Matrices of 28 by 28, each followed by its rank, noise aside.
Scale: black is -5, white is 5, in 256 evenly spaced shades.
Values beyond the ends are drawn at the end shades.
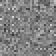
six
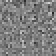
eight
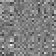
four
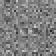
five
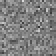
seven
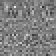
six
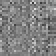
five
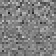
six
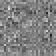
five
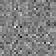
six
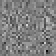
four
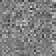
six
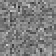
eight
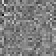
four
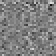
four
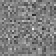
six
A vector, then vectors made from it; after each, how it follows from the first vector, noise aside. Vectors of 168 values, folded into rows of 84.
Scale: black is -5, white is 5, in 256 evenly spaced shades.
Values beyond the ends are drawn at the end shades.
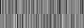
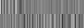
negated, partly zeroed.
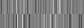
negated, partly zeroed.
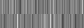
negated, partly zeroed.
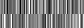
wrapped around, negated, scaled up.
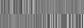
reversed, negated, partly zeroed.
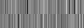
wrapped around, partly zeroed.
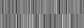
partly zeroed.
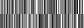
wrapped around, negated, scaled up.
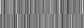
negated, partly zeroed.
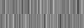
wrapped around, partly zeroed.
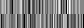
reversed, scaled up.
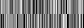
reversed, scaled up.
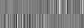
negated, partly zeroed.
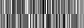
wrapped around, negated, scaled up.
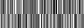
wrapped around, negated, scaled up.
